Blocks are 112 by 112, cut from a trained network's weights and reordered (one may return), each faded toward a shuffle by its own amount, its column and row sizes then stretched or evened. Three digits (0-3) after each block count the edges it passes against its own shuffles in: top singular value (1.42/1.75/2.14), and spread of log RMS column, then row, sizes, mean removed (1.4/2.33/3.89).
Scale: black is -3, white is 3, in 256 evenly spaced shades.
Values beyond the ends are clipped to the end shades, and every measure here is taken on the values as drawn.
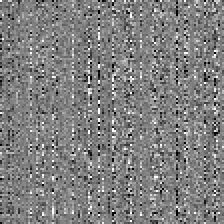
2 3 1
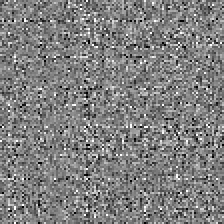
0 2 2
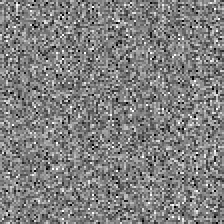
0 2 0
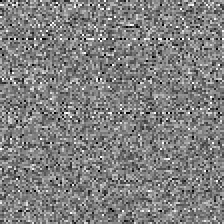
1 0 2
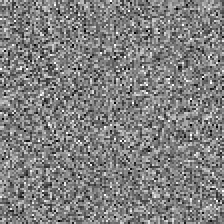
2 1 0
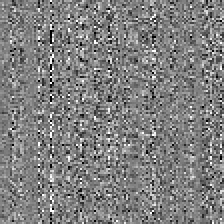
3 3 1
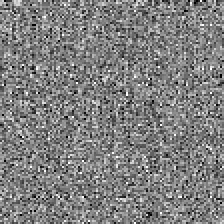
2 0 1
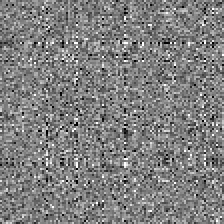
3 2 1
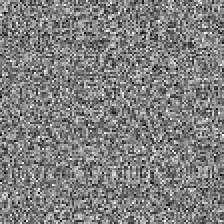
3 0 0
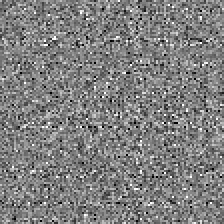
0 1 2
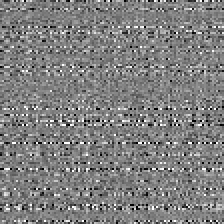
3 0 3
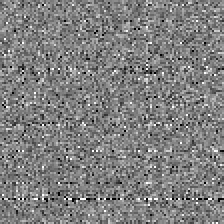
2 1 2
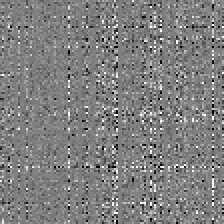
1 3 2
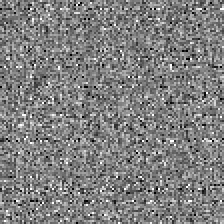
1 0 2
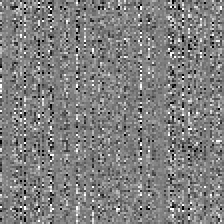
1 3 1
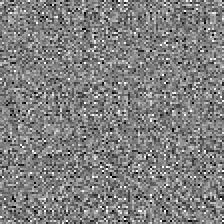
3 1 2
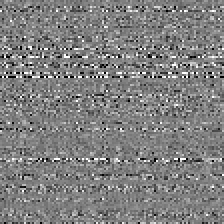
2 1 3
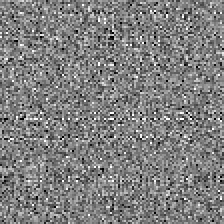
3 1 1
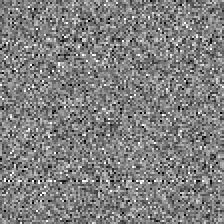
2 0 1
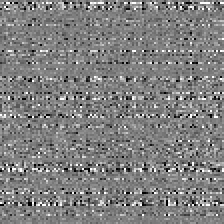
3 1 3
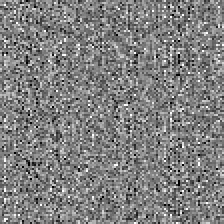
2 2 0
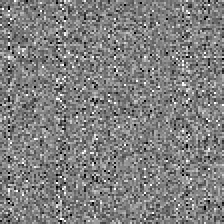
1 2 0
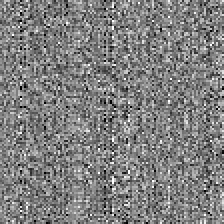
3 2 0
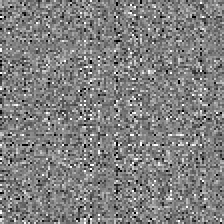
0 2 2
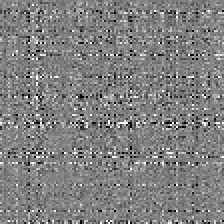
3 2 3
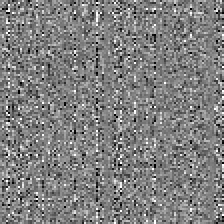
1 3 1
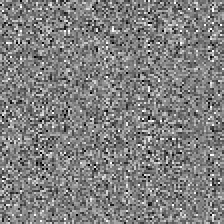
1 2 1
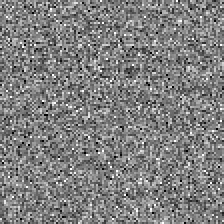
2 0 0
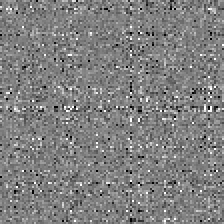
0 2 2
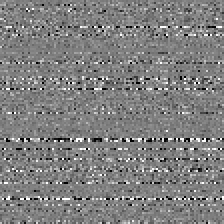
3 0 3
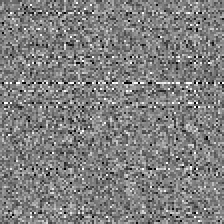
3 1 2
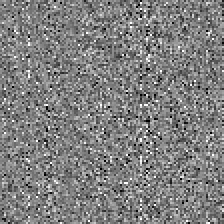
0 2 0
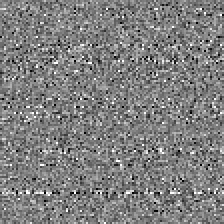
1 0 2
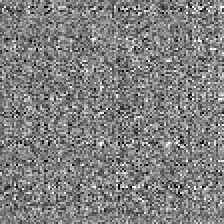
3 1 2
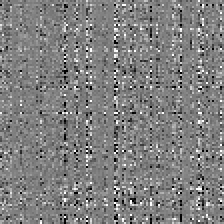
1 3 2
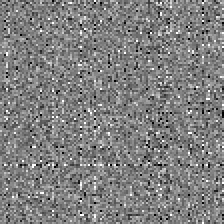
1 2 1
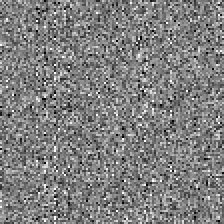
0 2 0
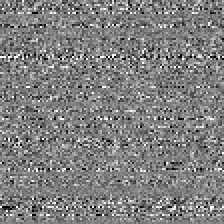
2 0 3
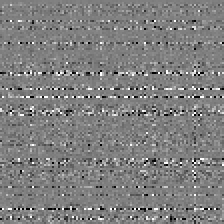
3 1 3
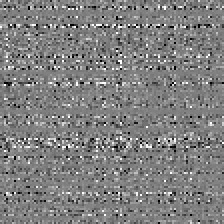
0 2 3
